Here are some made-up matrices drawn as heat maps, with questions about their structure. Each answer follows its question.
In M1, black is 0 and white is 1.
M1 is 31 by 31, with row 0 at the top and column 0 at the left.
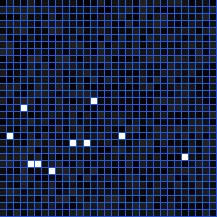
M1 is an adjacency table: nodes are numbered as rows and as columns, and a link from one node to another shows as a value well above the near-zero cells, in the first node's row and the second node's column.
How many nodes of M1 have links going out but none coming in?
7
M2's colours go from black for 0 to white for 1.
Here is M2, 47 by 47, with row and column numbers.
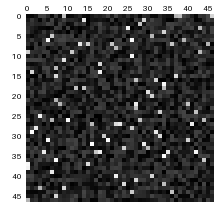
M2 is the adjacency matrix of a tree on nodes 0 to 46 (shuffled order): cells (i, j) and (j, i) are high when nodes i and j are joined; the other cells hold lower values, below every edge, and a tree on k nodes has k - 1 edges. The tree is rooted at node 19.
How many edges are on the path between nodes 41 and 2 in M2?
9
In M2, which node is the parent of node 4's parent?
42
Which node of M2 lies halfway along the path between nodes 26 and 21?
36
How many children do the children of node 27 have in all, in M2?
2
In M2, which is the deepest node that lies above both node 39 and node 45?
6
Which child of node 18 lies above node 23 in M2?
14
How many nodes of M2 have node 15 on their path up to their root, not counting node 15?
9
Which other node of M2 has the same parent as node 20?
5
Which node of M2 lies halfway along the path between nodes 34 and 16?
1
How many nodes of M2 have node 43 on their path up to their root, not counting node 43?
2
